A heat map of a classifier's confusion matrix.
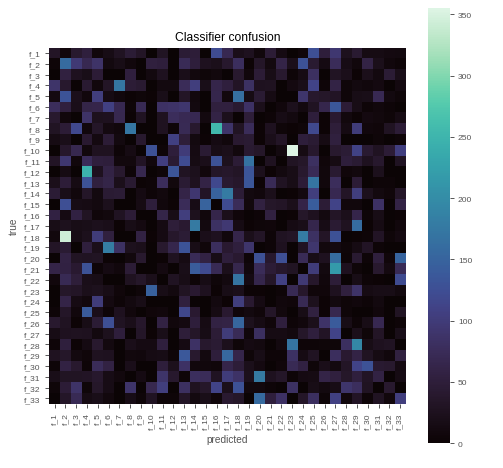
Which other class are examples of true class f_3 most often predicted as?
f_25
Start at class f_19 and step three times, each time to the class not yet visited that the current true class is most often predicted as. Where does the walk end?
f_17
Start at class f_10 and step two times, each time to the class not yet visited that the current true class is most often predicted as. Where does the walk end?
f_29
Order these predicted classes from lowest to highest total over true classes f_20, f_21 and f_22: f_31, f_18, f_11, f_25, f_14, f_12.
f_11, f_12, f_31, f_25, f_14, f_18
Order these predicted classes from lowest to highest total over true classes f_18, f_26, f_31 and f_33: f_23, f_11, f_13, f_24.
f_23, f_13, f_11, f_24
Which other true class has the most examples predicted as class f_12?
f_9
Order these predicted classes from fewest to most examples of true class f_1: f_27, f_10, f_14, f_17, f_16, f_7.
f_10, f_7, f_14, f_17, f_27, f_16
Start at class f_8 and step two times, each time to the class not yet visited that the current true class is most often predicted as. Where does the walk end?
f_13
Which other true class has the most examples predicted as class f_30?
f_2
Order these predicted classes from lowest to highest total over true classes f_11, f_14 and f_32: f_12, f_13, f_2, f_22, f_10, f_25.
f_22, f_12, f_10, f_2, f_25, f_13
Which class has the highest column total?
f_27
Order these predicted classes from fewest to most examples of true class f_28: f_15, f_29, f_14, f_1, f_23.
f_1, f_15, f_14, f_23, f_29
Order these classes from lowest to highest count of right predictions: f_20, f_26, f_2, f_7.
f_7, f_26, f_20, f_2
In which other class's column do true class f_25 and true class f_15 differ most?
f_4
